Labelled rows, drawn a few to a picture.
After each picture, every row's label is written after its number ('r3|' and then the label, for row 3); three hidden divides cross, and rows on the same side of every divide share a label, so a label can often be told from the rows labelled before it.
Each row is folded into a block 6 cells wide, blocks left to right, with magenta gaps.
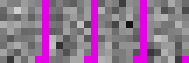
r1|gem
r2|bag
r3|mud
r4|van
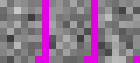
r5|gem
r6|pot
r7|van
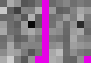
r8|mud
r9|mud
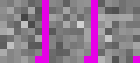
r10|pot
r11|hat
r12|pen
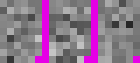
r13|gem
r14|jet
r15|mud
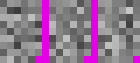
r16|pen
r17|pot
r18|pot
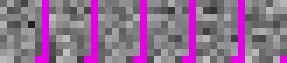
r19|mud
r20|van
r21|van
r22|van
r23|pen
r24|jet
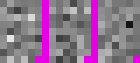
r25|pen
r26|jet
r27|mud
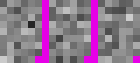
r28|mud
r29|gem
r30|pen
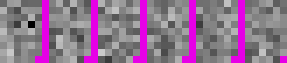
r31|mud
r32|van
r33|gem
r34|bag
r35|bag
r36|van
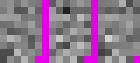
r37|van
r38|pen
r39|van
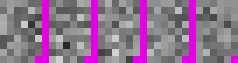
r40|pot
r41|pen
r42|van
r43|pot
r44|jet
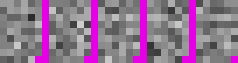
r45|gem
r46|bag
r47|pen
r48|van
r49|pen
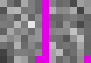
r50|hat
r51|jet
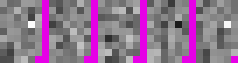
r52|hat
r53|bag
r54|jet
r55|mud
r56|hat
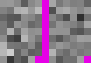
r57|jet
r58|gem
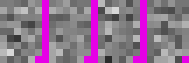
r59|jet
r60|jet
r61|gem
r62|van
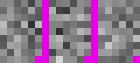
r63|pot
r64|pen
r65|pot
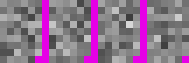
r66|van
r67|pot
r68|hat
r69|pen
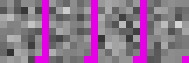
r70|van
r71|gem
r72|pot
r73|hat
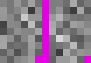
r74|bag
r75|van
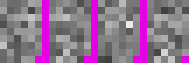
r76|bag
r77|van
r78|hat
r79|van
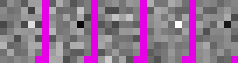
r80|bag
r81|mud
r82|pen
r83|hat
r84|mud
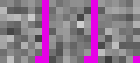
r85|pen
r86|hat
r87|gem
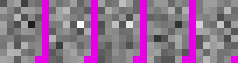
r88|mud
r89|hat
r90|hat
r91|jet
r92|pot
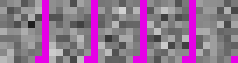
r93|mud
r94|jet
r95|jet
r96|gem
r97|pot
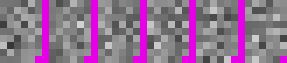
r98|bag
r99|hat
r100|pot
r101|pot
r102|gem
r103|pen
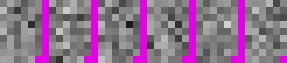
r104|mud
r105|gem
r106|mud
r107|pot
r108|hat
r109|pot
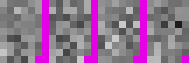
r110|jet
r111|jet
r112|pot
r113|mud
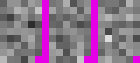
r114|jet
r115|jet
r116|pen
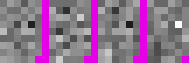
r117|mud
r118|pen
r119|mud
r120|hat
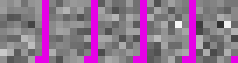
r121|jet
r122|gem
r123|pen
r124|hat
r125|bag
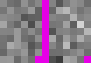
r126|pot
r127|hat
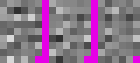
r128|pen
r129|gem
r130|gem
